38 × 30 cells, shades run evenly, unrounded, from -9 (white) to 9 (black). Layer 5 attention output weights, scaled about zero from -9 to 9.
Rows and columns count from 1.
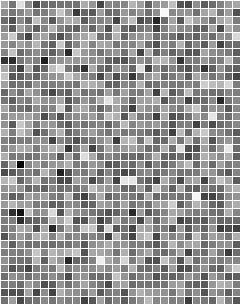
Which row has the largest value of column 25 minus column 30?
5
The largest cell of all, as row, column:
21, 3
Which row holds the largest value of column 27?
25
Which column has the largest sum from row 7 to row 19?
9
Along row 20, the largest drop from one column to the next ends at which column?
11
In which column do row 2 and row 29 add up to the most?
30
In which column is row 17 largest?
22
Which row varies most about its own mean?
23
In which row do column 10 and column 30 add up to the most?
2
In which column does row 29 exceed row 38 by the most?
28
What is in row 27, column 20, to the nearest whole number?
1
